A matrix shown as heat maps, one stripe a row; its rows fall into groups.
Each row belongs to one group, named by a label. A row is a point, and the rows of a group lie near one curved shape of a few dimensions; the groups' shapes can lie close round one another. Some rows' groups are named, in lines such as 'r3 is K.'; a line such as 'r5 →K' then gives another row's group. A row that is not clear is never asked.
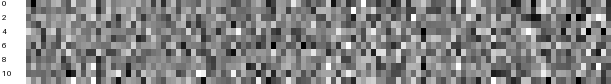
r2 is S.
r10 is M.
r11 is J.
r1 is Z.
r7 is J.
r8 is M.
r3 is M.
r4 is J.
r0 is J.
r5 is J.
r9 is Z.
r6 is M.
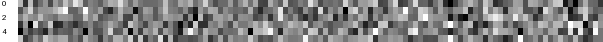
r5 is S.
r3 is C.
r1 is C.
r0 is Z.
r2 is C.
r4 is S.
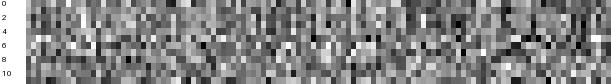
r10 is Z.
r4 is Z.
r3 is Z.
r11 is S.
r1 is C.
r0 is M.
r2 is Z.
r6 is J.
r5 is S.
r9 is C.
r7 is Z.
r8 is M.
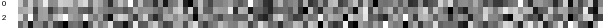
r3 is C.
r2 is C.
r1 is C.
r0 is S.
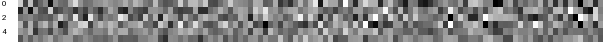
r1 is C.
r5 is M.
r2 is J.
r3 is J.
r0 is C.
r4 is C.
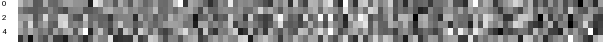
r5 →C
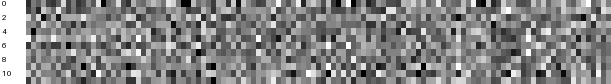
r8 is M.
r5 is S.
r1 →C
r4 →J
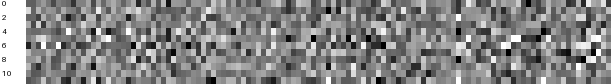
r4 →J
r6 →C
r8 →J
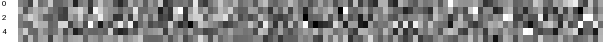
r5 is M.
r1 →M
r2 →S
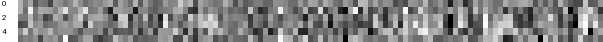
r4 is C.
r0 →C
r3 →J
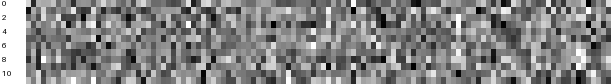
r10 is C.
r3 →J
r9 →C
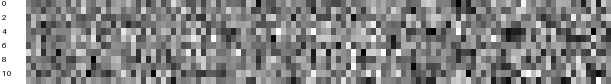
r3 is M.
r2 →Z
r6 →M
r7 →C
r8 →S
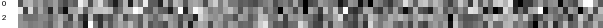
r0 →S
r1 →M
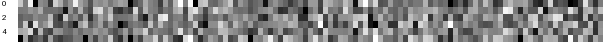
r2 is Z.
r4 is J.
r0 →C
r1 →S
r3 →Z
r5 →S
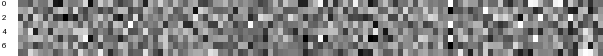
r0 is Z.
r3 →S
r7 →S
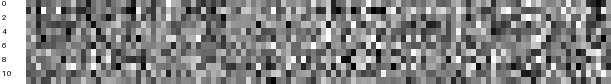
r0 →S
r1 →C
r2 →S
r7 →S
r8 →M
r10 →S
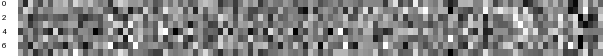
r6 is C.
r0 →J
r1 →C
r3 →S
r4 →M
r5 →S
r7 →Z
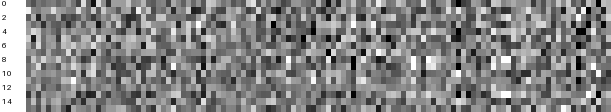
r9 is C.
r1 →S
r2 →C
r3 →M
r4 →C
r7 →J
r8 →C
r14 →Z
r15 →Z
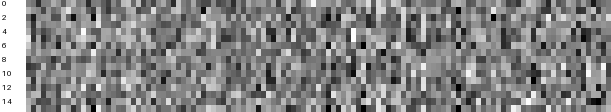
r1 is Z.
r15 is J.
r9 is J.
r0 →J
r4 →Z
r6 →J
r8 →M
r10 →S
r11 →J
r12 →Z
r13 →J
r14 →S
